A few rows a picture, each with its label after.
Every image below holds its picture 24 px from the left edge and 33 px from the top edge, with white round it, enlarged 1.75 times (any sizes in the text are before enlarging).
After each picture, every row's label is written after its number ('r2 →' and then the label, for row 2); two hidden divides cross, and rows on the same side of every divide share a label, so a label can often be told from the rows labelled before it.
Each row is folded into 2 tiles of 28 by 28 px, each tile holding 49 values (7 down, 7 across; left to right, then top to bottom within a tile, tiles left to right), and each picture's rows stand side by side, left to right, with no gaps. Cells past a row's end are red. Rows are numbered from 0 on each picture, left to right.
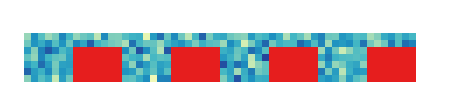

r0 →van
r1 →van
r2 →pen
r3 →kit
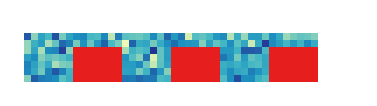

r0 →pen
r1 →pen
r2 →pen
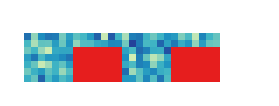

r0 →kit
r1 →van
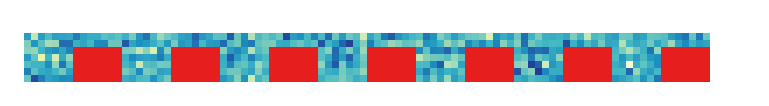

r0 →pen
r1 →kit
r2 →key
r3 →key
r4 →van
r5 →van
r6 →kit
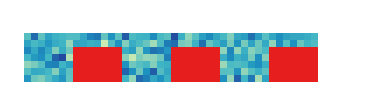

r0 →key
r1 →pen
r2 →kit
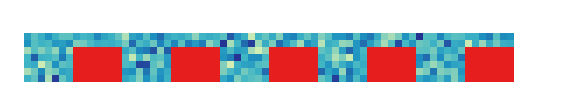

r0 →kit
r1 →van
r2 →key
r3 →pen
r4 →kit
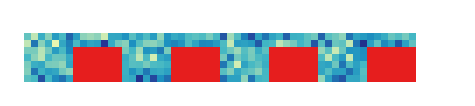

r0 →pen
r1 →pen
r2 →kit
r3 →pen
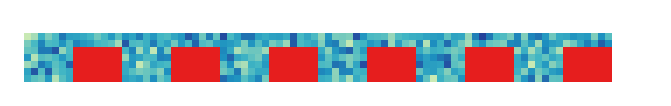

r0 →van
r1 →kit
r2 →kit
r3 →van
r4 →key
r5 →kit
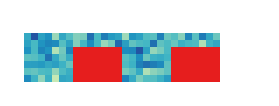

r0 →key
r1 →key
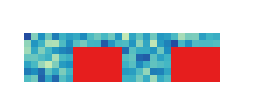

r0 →pen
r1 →van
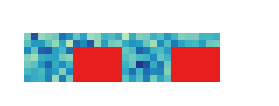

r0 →van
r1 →van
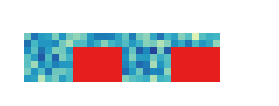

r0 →key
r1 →van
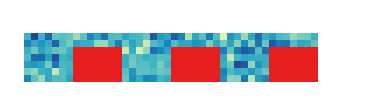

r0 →key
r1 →pen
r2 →van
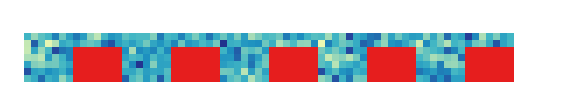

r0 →pen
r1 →van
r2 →key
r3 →pen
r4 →pen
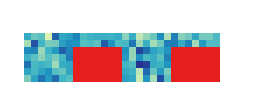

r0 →pen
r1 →van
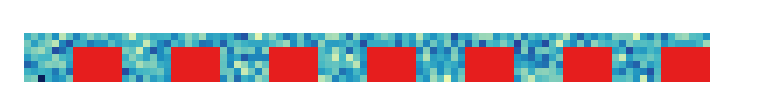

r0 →pen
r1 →pen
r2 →kit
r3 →pen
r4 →van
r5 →key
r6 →van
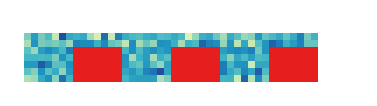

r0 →van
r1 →pen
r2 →van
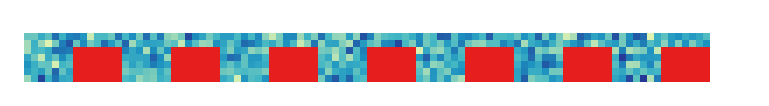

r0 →pen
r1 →key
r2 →key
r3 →pen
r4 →kit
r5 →key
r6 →kit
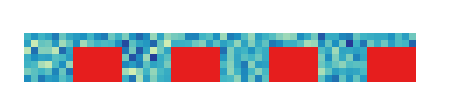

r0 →kit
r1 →key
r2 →van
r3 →kit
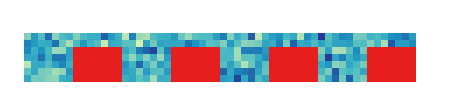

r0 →key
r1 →van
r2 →pen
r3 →kit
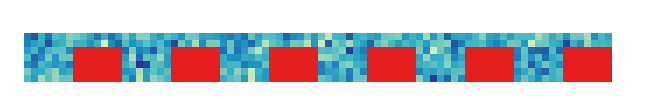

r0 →key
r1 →van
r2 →key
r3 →pen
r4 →pen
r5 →van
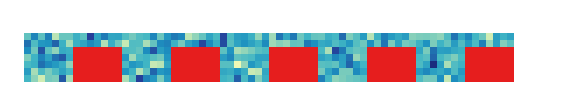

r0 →key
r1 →pen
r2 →kit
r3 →key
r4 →van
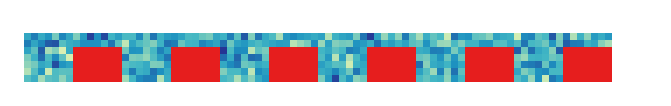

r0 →key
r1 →pen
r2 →key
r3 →pen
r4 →van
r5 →van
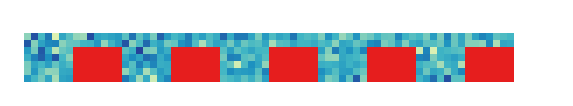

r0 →key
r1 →key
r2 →kit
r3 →van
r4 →kit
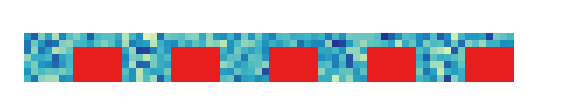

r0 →key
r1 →van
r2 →pen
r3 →key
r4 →kit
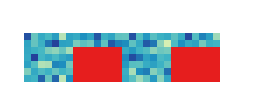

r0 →kit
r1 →key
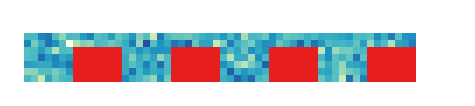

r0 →key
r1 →van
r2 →pen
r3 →kit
